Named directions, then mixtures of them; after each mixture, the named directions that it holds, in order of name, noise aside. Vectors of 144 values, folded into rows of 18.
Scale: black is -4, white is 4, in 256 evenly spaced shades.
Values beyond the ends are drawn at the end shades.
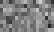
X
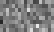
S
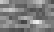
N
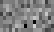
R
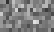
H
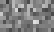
H.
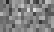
H, N, S.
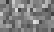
H.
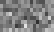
H, N, R.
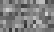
N, R, X.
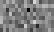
R, S.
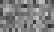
R, X.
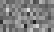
R, S.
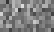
H.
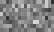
H, R, X.
